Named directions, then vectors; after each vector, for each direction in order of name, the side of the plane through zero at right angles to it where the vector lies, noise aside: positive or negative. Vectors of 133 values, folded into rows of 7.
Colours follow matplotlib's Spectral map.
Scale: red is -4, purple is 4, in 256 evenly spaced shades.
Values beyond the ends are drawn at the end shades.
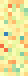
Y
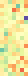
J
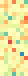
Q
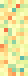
negative, negative, positive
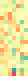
negative, negative, positive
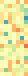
positive, negative, positive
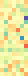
positive, negative, positive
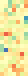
positive, negative, negative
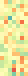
positive, positive, negative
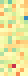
positive, negative, negative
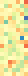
positive, negative, positive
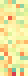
negative, negative, positive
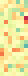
negative, positive, negative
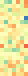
positive, negative, positive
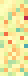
negative, positive, negative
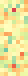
positive, negative, negative
